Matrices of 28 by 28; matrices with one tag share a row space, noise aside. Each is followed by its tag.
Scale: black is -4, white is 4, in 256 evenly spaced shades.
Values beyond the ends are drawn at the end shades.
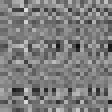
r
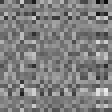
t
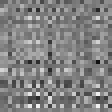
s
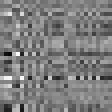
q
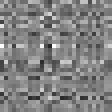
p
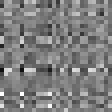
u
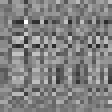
r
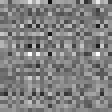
s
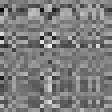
p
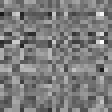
u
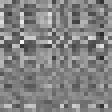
u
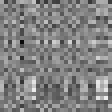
t
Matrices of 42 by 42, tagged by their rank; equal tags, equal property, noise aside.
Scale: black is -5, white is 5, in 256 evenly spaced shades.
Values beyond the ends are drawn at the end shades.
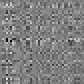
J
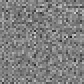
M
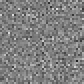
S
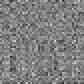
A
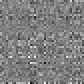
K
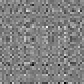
K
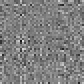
A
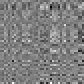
J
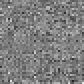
M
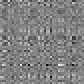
J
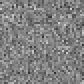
S
